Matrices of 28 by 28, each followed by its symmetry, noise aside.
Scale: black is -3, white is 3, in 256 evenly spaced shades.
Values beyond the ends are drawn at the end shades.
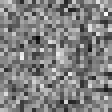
mirrored top to bottom.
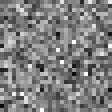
no symmetry.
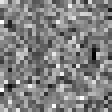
mirrored top to bottom.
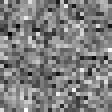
antisymmetric.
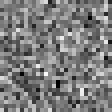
symmetric across the other diagonal.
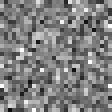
same after a half turn.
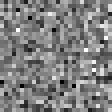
antisymmetric.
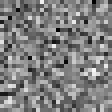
symmetric.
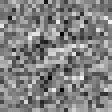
same after a half turn.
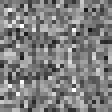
mirrored top to bottom.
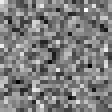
mirrored top to bottom.
